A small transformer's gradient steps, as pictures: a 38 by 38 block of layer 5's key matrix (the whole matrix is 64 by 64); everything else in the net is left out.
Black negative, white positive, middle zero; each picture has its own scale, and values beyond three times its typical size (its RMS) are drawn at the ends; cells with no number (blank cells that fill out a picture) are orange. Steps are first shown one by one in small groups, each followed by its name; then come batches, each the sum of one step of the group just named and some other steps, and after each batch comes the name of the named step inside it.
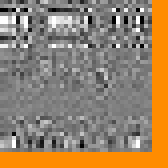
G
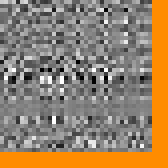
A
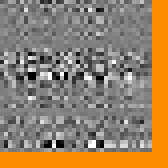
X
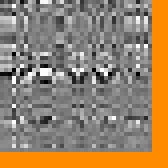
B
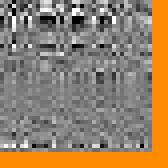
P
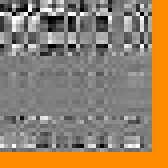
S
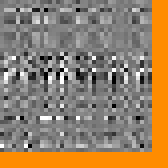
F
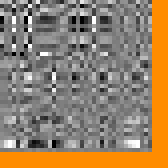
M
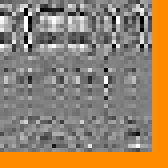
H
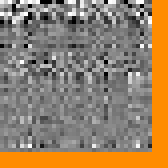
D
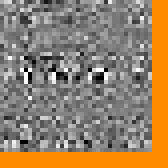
F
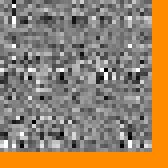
P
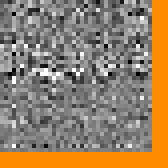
B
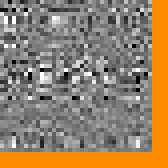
G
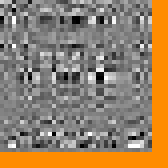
P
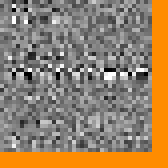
G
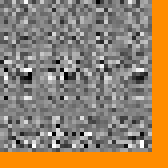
A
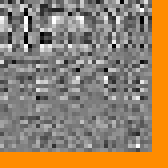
H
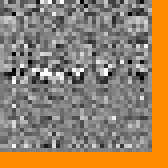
B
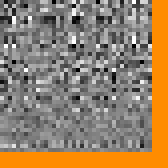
P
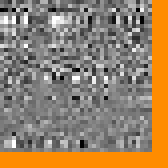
G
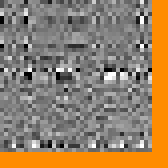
X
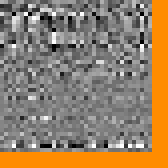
S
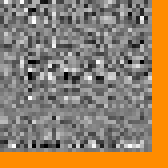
X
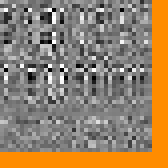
A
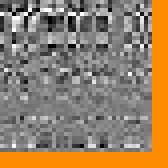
S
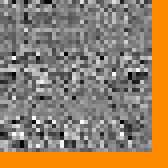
A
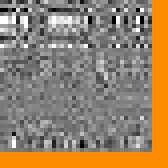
G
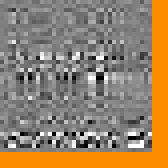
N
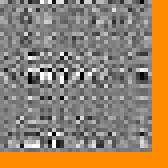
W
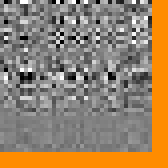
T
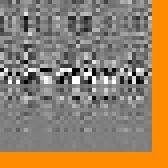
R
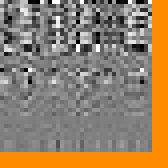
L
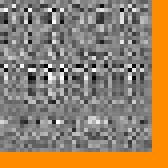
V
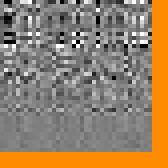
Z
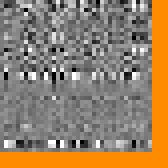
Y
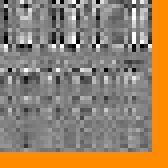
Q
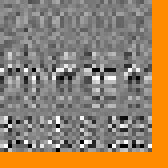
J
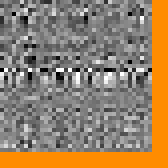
R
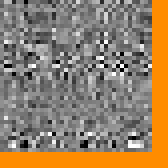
N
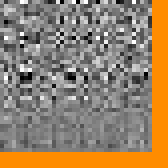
T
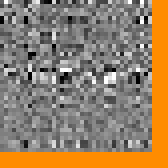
R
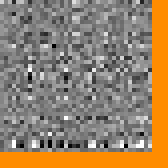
W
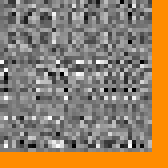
Y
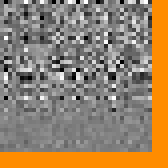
T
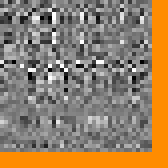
V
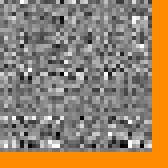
T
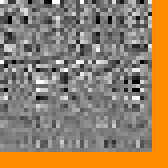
L
